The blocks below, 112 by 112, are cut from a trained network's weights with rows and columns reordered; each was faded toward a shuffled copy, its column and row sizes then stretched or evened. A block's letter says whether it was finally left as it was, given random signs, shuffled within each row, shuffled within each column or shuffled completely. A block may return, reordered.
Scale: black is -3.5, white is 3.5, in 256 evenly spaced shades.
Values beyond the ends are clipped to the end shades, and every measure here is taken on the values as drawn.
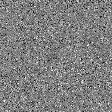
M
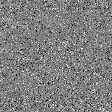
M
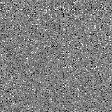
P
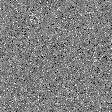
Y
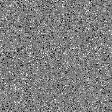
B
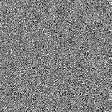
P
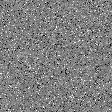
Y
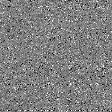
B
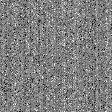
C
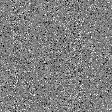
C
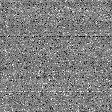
M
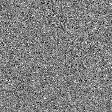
M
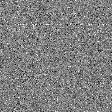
B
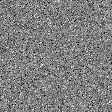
Y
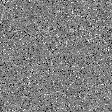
M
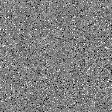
B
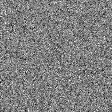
C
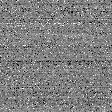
M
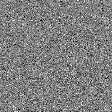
B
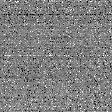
P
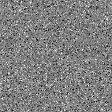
M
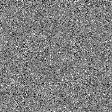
B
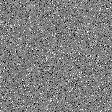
Y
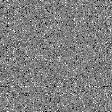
P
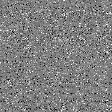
B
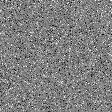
Y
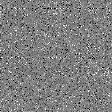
B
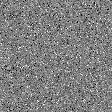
Y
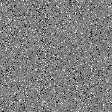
C
